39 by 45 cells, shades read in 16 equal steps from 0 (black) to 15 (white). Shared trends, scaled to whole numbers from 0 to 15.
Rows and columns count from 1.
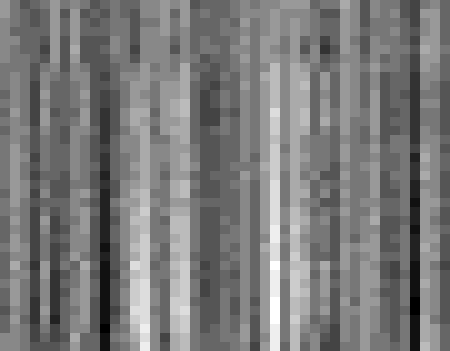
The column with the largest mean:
28
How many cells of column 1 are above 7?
9
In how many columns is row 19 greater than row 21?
15
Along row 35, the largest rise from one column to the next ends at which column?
43
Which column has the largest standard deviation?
14
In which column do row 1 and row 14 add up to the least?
42
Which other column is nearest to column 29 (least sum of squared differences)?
36
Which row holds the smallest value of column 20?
1
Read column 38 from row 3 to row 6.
7 7 8 8
